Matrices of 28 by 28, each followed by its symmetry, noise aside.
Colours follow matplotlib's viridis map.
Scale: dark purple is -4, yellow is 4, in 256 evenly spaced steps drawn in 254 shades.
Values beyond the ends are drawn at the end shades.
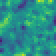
antisymmetric.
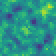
symmetric across the other diagonal.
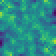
same after a half turn.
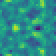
mirrored top to bottom.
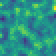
no symmetry.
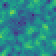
symmetric.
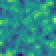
antisymmetric.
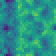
mirrored top to bottom.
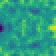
mirrored top to bottom.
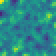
symmetric.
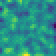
antisymmetric.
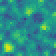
symmetric across the other diagonal.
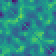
symmetric.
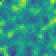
no symmetry.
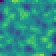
same after a half turn.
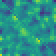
symmetric across the other diagonal.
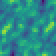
same after a half turn.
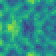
mirrored top to bottom.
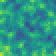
symmetric across the other diagonal.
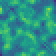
same after a half turn.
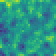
no symmetry.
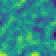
antisymmetric.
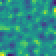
antisymmetric.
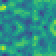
mirrored top to bottom.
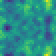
mirrored top to bottom.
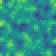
no symmetry.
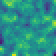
no symmetry.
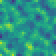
symmetric across the other diagonal.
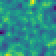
antisymmetric.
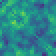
symmetric.
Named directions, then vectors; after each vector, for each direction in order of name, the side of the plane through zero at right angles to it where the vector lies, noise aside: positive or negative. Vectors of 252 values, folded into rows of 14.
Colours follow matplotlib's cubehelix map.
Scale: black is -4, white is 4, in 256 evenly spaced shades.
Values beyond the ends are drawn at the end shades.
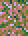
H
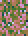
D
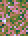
negative, positive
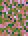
negative, negative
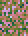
negative, negative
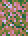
negative, positive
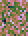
positive, negative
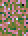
negative, negative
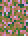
negative, negative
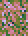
negative, positive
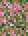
negative, positive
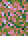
negative, positive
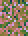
positive, positive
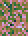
positive, negative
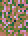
negative, negative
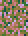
positive, positive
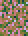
positive, positive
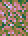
negative, positive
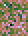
positive, negative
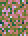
negative, negative
